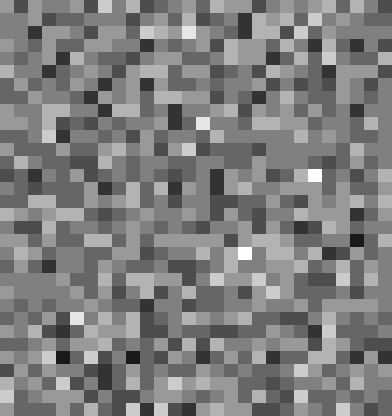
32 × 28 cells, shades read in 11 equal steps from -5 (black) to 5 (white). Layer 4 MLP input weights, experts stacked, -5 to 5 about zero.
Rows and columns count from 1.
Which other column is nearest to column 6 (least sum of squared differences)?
17
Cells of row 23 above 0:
8
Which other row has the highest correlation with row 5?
11
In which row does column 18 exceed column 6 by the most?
20
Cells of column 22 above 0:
13
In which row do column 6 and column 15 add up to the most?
25
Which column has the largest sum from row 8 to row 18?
4
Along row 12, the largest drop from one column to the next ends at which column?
15
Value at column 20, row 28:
-3
